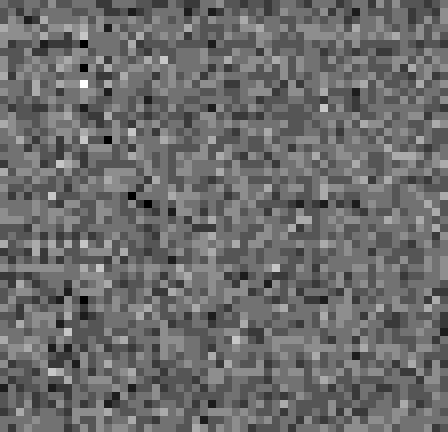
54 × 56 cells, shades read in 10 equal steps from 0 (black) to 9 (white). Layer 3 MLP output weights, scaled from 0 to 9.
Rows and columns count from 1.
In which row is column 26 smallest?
53
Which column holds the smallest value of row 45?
45
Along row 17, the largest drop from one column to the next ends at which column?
18
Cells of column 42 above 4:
11
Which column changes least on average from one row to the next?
39
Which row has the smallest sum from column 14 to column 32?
2
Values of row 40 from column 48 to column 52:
3 3 2 3 4
